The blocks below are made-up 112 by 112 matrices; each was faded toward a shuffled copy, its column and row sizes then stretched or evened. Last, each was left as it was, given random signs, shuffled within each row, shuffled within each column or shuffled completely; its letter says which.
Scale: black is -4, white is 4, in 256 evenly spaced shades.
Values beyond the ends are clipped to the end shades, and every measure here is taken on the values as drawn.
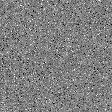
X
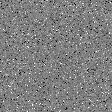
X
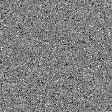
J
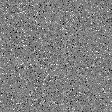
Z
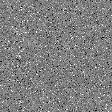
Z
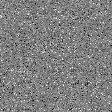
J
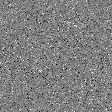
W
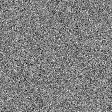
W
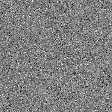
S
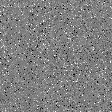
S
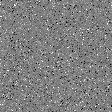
X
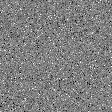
X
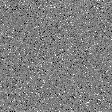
Z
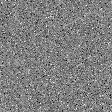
X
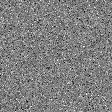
X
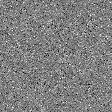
W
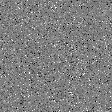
Z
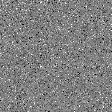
Z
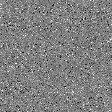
Z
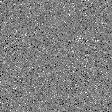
J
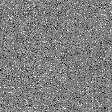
J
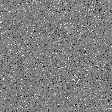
W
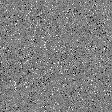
J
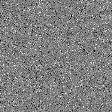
Z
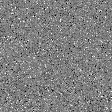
X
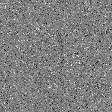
W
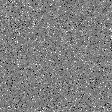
W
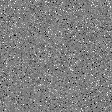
S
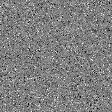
Z
